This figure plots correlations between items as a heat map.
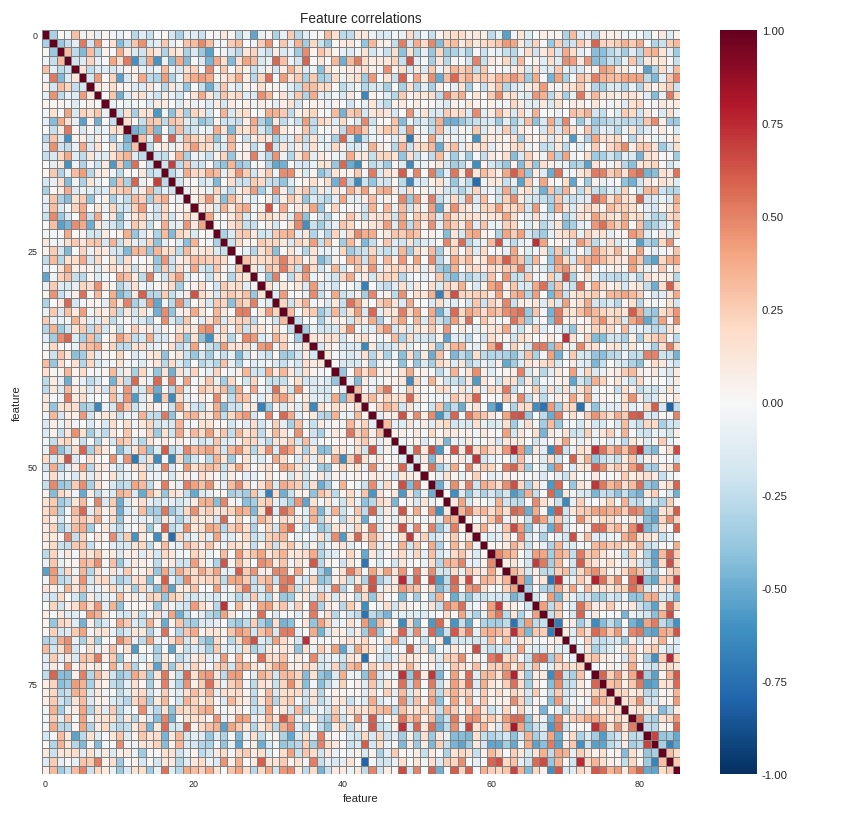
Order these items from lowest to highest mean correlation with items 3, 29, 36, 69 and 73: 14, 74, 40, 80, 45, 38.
40, 45, 38, 14, 80, 74
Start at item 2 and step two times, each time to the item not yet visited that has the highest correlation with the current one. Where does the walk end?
70
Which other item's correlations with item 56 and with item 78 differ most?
67
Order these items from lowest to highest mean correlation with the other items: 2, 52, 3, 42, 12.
2, 12, 3, 42, 52
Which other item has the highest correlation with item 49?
58
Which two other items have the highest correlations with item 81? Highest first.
82, 37
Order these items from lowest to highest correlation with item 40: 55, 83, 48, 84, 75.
55, 84, 83, 48, 75
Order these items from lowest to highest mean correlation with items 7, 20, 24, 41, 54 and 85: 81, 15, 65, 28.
15, 81, 65, 28
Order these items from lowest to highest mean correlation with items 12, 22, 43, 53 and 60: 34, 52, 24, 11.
24, 11, 52, 34
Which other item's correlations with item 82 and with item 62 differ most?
26
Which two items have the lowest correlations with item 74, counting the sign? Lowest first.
68, 82
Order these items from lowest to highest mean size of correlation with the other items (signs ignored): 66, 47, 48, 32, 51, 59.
51, 47, 59, 66, 32, 48
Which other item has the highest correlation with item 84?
72
